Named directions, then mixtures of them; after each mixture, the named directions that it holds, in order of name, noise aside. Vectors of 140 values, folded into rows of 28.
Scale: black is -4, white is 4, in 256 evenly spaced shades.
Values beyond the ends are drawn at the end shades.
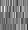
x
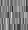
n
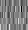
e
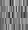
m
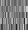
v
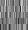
e, x.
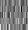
e.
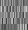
v, x.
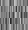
m, n.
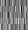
e, v.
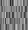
m, v.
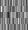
e, n, x.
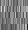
v, x.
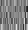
v.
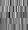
m, x.
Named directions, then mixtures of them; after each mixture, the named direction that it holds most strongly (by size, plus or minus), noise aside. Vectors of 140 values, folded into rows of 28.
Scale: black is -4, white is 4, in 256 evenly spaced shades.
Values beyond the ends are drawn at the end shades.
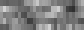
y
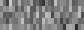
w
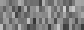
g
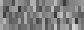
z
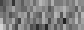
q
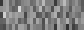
z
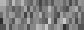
q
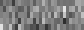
q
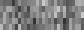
g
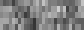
y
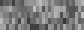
q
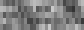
y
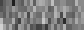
q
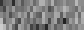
q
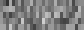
w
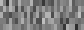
w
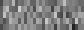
z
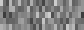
w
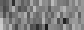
q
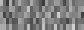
w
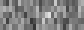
w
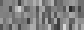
g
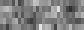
y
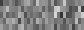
z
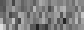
q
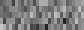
q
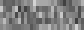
z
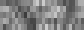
y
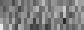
q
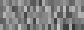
g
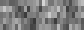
y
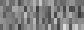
g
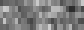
y
